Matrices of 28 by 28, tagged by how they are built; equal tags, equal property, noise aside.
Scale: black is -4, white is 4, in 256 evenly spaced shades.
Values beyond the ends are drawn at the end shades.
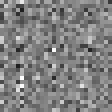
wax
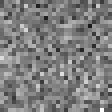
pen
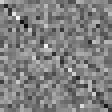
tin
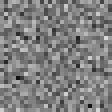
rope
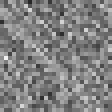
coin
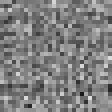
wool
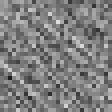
coin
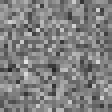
pen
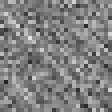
coin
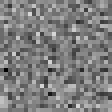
wool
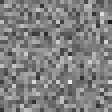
pen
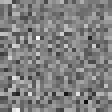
wax
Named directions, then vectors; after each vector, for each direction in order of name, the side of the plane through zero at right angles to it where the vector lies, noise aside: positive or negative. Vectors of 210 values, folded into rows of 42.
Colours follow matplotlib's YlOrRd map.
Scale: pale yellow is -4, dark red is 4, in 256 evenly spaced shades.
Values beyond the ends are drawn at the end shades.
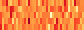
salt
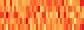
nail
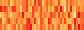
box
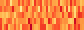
positive, negative, positive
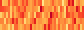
positive, negative, negative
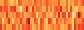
positive, positive, positive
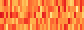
negative, positive, positive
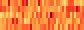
positive, negative, negative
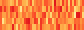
positive, positive, positive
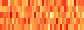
negative, positive, positive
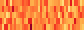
positive, negative, positive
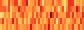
positive, negative, negative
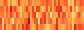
positive, positive, positive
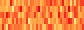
negative, positive, negative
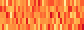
positive, positive, negative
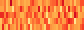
negative, positive, negative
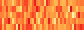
positive, positive, positive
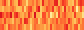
negative, positive, positive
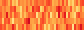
positive, positive, positive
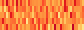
negative, negative, positive
